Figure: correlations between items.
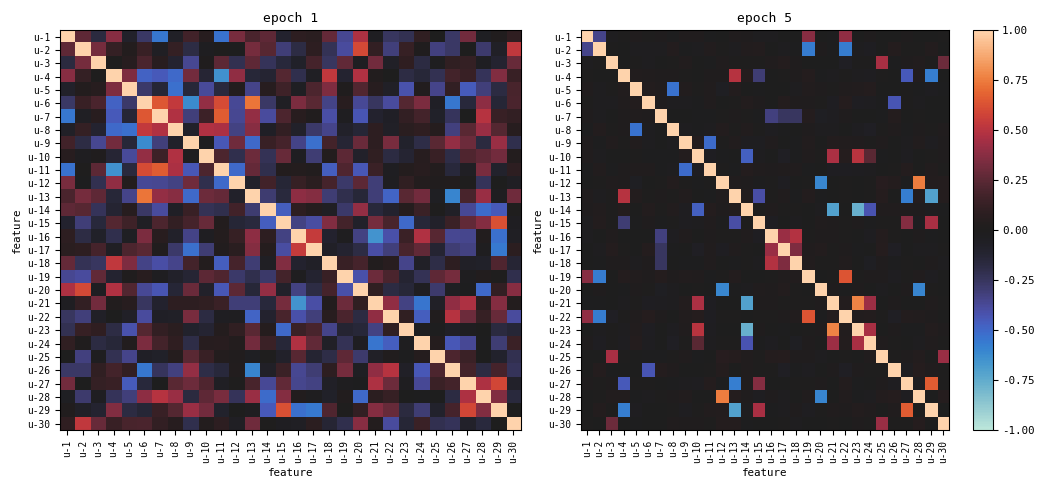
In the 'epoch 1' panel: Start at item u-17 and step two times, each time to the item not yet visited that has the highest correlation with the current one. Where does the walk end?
u-24
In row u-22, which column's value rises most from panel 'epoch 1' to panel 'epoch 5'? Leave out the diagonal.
u-1
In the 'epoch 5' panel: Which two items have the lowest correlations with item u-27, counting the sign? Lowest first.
u-13, u-4
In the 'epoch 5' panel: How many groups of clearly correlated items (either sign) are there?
9
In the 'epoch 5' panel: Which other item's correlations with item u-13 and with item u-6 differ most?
u-29
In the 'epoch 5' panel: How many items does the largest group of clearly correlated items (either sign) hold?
5
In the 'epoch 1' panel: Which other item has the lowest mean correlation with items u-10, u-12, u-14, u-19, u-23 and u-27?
u-5
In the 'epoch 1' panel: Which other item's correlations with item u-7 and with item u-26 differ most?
u-6
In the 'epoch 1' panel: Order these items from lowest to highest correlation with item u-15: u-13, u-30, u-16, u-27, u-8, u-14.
u-14, u-16, u-13, u-30, u-8, u-27
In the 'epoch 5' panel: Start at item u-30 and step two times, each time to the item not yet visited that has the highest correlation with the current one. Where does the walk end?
u-3
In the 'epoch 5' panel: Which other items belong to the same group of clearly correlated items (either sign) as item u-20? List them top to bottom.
u-12, u-28
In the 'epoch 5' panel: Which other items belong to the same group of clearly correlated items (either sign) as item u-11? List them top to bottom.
u-9
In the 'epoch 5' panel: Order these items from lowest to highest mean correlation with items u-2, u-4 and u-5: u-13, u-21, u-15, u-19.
u-19, u-15, u-21, u-13
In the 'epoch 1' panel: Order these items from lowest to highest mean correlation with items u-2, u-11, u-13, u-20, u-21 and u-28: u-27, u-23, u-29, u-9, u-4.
u-9, u-4, u-23, u-29, u-27
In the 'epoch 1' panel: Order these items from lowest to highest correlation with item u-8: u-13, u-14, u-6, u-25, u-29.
u-14, u-25, u-29, u-13, u-6
